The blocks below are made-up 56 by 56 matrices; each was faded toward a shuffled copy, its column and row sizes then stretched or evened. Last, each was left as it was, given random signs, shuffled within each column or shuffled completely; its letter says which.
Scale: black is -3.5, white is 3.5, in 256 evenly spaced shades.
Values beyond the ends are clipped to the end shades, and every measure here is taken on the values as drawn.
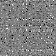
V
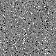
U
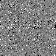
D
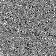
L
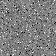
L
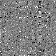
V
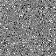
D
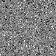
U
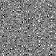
V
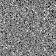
U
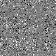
D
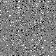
D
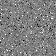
L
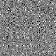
V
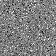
L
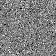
L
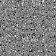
V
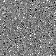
U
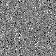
U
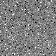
U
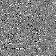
D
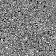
L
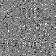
V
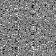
V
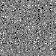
D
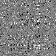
V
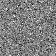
L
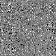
V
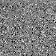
D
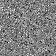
L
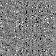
V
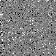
D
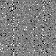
V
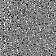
U
